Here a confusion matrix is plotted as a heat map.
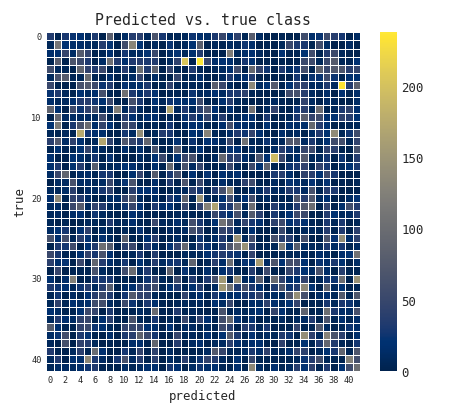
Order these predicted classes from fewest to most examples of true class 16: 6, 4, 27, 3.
3, 4, 27, 6
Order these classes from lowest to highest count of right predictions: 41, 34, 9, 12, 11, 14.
11, 14, 34, 41, 9, 12
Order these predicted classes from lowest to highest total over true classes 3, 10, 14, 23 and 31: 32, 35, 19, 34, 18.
32, 19, 35, 18, 34
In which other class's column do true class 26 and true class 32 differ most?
31
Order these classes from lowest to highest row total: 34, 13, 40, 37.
34, 40, 37, 13
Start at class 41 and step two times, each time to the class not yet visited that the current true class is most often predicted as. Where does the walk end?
7
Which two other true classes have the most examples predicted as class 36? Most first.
9, 4
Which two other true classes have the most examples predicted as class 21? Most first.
12, 9
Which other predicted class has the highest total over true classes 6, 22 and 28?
39
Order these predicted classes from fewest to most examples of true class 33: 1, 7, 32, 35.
35, 32, 1, 7
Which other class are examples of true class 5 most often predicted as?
2
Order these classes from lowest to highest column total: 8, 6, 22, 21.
21, 22, 8, 6
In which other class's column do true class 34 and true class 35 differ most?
24
